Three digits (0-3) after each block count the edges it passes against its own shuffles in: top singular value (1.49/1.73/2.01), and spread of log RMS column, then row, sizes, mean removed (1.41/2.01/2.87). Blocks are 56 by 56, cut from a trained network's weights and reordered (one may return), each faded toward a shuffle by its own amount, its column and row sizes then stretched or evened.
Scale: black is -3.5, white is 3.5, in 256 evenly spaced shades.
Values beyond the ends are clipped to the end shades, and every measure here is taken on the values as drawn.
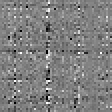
1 3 1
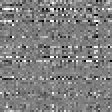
3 1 3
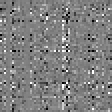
3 3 2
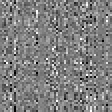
3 3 0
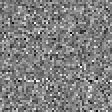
1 0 1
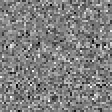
1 0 1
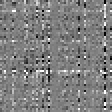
1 3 1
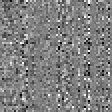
2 3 1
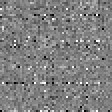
0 1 2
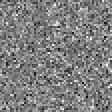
1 0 0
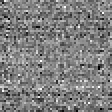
1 2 1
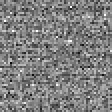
0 0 0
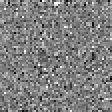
0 1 1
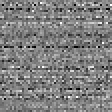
2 0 3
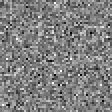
0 0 1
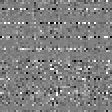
0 1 3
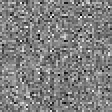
2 1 1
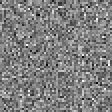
1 0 0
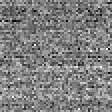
1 1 2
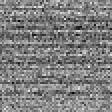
3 0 1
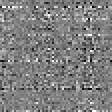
0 2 3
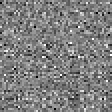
3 0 2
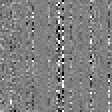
2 3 0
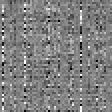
1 3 0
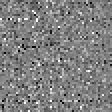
0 1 1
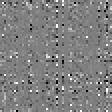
0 3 2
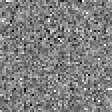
0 0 1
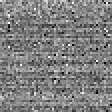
2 1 0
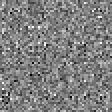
1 1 1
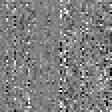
1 3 0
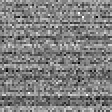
3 0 2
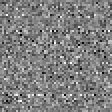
0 0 2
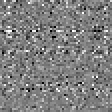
2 1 2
